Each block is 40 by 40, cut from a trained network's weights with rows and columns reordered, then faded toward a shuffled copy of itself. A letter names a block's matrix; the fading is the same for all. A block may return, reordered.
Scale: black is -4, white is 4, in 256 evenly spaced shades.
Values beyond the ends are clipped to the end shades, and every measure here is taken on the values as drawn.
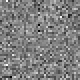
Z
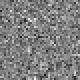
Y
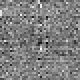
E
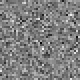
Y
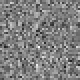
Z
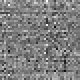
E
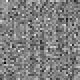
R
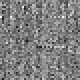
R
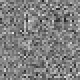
Z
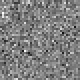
Y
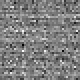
E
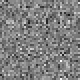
Z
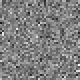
Y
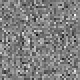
Y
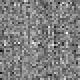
R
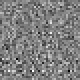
Z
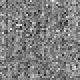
R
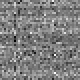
E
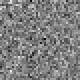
Y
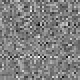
Z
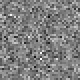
Z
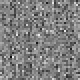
R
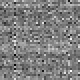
E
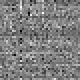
E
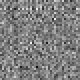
Z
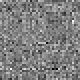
Z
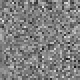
Z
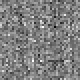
R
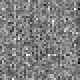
R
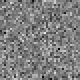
Y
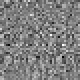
Z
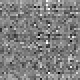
E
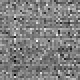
E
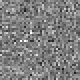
Y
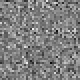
Z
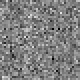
R
